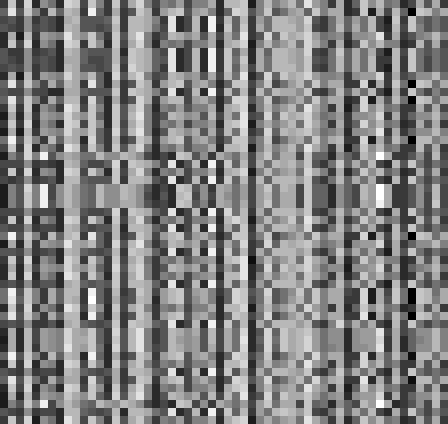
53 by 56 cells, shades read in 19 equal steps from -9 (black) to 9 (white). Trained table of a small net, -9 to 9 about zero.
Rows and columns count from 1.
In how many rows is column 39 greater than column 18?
27
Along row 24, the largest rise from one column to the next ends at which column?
23
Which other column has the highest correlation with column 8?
24
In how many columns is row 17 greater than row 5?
6
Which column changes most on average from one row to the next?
52
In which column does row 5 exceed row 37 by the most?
47
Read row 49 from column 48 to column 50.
4 -1 0
